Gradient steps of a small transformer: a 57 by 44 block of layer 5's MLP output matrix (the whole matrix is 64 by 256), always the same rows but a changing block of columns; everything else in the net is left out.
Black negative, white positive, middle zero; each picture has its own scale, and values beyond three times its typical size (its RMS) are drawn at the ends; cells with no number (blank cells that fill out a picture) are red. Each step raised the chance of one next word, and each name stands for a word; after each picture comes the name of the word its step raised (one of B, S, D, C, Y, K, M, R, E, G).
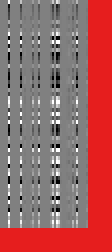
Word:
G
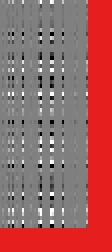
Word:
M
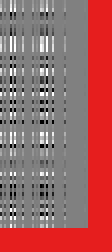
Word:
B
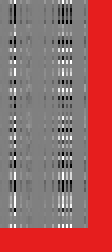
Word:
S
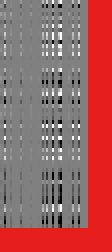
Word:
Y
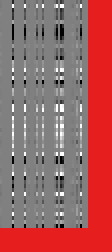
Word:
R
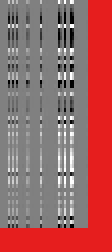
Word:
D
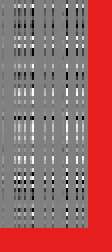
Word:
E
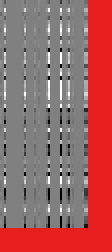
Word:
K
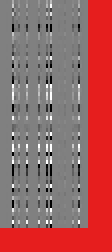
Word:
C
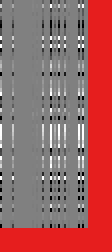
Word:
E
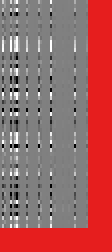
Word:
B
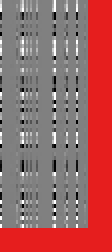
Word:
B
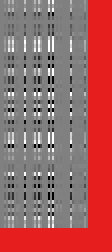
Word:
B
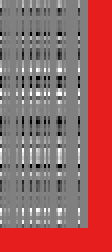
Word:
M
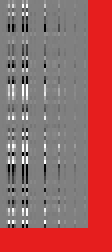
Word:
C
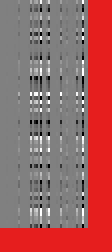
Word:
M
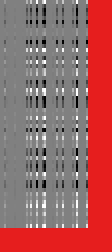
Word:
S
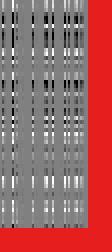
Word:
D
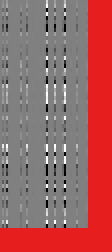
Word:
C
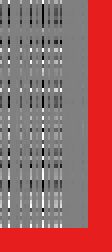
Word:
S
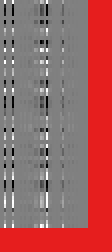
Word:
S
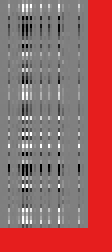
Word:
C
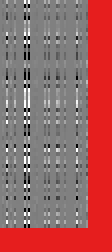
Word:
G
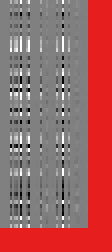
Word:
B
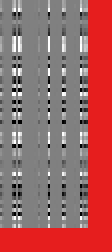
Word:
B
